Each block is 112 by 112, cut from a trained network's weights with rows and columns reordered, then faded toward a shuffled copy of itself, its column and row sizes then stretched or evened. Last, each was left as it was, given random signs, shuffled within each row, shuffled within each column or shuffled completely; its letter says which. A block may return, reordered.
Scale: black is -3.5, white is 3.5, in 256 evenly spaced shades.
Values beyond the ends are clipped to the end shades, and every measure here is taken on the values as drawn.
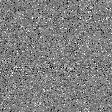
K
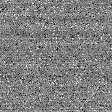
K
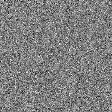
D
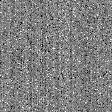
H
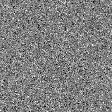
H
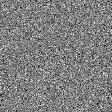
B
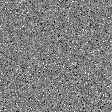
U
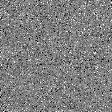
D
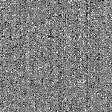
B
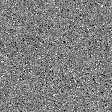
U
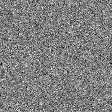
K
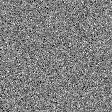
U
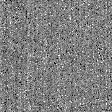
H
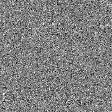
D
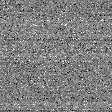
K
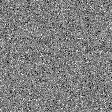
K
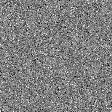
K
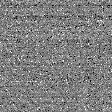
B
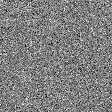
U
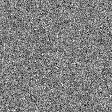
H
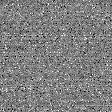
K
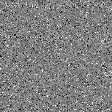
K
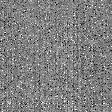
B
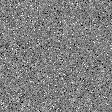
U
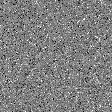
U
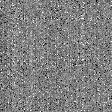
B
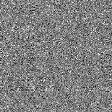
B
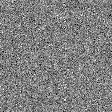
H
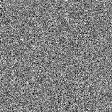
B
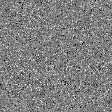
K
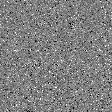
D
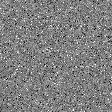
K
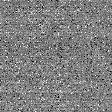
B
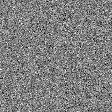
H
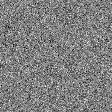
K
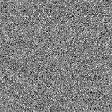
B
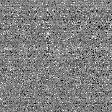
B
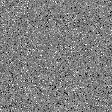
D
